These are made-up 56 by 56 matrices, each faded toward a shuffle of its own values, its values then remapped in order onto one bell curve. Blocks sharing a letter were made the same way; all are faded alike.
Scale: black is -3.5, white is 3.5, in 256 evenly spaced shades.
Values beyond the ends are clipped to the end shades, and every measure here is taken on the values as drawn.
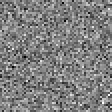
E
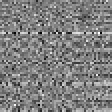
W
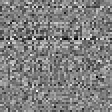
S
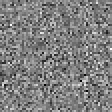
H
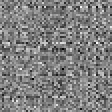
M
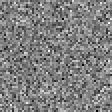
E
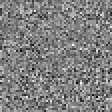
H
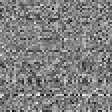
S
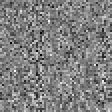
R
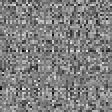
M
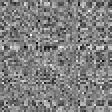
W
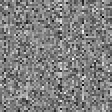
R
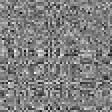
W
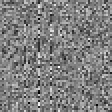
R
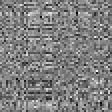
W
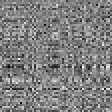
W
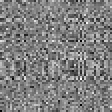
W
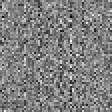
R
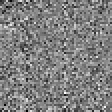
H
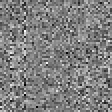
R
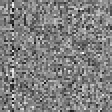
R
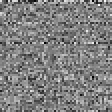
S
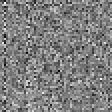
R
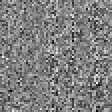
R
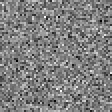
E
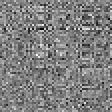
W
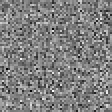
H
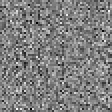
R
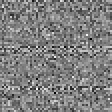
S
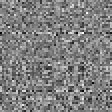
M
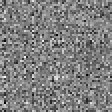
H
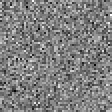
E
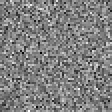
E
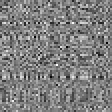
M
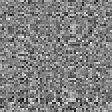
M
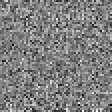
H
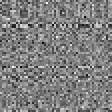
W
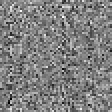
H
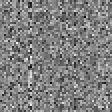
R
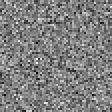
E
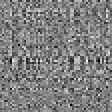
M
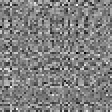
W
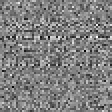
S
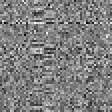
M
